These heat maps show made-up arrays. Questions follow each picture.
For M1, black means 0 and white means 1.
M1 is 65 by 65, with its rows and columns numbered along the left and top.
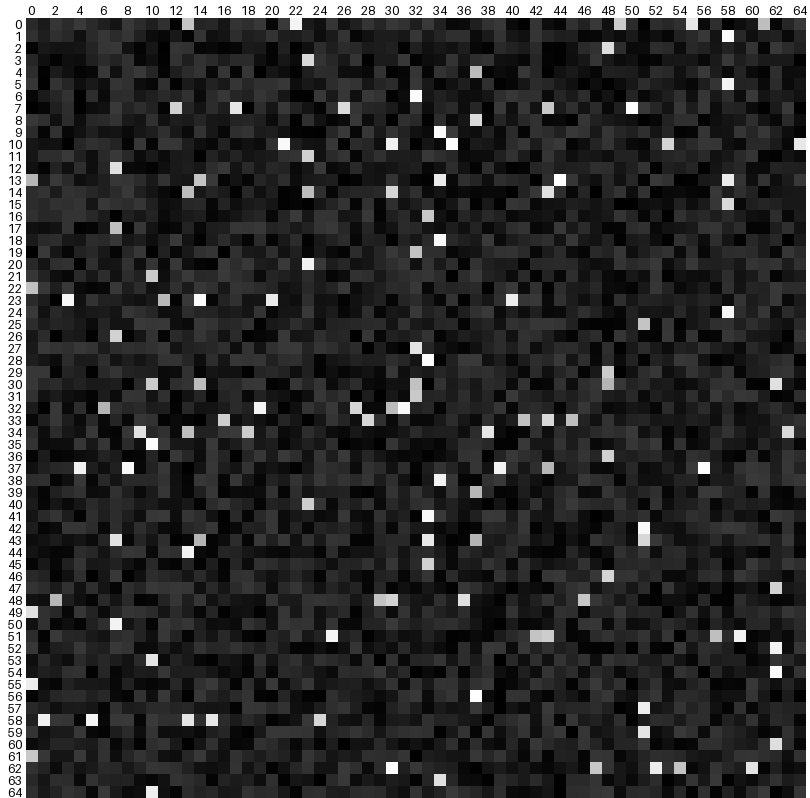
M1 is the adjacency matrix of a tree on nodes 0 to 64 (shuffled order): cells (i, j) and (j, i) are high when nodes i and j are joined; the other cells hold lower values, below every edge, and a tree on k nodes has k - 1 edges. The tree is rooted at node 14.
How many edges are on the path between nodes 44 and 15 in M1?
3
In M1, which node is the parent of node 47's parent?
30
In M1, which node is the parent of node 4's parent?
43
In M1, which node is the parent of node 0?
13
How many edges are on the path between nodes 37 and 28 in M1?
3
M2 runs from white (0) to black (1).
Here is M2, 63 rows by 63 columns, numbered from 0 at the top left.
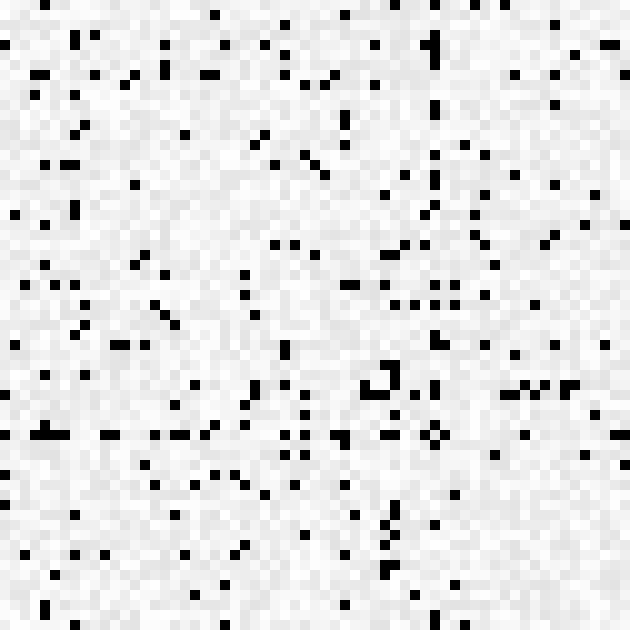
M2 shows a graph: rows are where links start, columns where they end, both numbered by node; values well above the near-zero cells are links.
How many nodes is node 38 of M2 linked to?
10
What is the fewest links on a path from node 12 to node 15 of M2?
3
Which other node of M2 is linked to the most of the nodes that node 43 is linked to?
node 7
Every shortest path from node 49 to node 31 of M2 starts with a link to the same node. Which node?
node 26
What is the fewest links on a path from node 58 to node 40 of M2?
5
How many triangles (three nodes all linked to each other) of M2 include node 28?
3
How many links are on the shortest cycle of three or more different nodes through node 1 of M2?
5
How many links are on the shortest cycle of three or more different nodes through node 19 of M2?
5
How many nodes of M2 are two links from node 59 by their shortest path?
4
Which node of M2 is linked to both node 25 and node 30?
node 39
